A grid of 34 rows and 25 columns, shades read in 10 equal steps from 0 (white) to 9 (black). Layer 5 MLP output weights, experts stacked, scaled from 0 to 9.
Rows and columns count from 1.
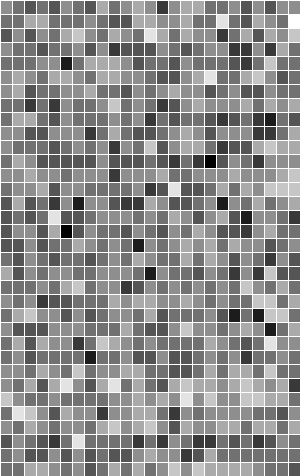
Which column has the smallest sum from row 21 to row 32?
10
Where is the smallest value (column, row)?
25, 2
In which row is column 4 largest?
22
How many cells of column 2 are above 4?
16
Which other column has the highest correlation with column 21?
6
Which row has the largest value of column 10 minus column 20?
13
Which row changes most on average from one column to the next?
15
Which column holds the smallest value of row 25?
23
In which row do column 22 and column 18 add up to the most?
12
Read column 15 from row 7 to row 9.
3 6 6
